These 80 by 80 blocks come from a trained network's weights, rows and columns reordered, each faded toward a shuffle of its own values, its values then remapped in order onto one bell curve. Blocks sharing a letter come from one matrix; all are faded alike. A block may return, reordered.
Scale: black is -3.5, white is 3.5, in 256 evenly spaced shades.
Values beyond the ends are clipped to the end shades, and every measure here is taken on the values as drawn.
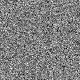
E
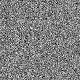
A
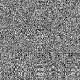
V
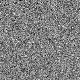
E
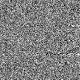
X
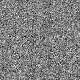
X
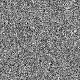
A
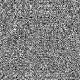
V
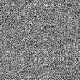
V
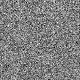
A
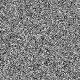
E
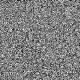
X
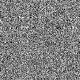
X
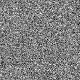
X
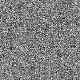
X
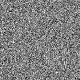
E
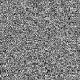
V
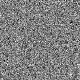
X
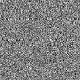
V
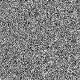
E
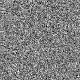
E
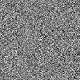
V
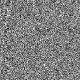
V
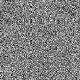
V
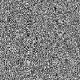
V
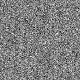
A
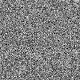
X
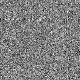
X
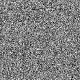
X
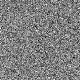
E
